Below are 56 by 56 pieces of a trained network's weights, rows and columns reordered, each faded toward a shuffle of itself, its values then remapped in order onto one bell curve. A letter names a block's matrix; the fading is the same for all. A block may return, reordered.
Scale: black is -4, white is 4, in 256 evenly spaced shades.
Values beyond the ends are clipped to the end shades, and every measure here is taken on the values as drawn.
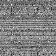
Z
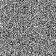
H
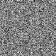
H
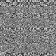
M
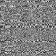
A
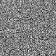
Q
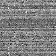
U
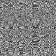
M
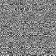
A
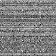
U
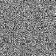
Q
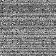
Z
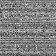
Z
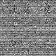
Z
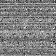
Z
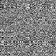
M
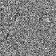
Q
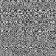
M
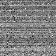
Z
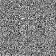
H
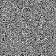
Q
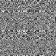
M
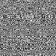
A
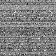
Z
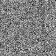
H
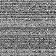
U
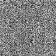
H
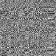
A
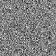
Q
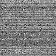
U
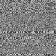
A
